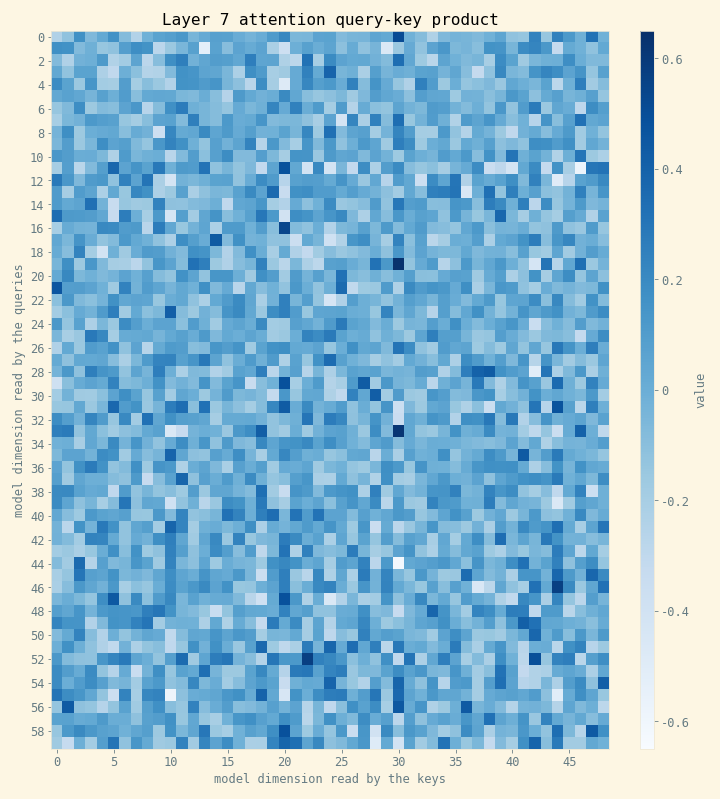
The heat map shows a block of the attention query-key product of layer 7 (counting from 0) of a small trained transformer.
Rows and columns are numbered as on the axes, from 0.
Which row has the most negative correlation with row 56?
41
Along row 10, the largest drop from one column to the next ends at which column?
47
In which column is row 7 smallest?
25
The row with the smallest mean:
18
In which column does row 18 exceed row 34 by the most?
2
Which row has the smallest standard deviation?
5
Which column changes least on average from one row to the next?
31
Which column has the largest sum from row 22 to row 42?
16
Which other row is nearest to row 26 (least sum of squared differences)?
0
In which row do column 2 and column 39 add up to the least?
11
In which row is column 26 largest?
51
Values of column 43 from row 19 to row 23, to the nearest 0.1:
0.3 -0.2 0 -0.1 0.1
